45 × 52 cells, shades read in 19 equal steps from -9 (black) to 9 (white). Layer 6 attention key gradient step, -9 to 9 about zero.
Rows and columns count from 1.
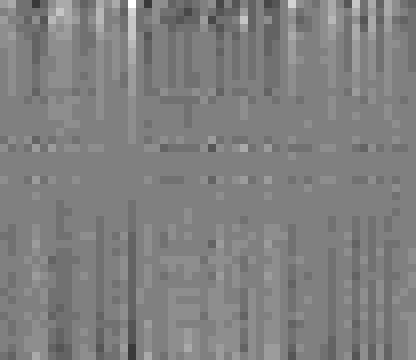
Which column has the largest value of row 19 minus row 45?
17
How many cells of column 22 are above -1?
31
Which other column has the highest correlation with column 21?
27
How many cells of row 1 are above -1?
29
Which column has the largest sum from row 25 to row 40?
28
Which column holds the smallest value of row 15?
24
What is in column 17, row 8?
3
